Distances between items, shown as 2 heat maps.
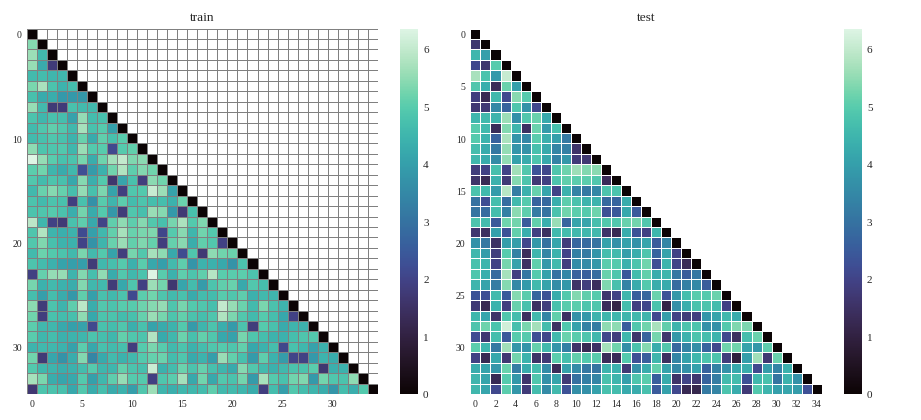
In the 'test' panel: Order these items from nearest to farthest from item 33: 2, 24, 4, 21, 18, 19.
2, 21, 18, 24, 4, 19
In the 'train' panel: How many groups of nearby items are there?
11
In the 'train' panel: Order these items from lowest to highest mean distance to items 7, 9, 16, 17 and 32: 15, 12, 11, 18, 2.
15, 2, 18, 11, 12
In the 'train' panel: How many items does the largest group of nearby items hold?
4
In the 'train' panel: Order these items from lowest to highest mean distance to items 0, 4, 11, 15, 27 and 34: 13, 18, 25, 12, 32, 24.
24, 25, 32, 13, 18, 12
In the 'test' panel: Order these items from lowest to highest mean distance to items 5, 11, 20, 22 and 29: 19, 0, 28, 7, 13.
7, 19, 0, 13, 28
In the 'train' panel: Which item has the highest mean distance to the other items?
12
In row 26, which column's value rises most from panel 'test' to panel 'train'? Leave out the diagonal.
19
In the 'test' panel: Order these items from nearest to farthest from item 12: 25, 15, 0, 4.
15, 4, 0, 25
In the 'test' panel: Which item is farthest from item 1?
28
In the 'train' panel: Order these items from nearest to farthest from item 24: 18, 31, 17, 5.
17, 31, 18, 5
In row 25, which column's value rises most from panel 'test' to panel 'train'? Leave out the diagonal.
13
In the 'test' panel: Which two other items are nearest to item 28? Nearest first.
8, 32
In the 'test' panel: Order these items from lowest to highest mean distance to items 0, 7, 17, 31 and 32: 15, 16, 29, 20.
29, 16, 20, 15
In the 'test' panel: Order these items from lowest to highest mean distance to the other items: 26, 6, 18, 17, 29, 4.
26, 29, 6, 17, 18, 4
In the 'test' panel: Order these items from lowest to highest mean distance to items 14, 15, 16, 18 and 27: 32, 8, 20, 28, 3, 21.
20, 21, 32, 3, 8, 28
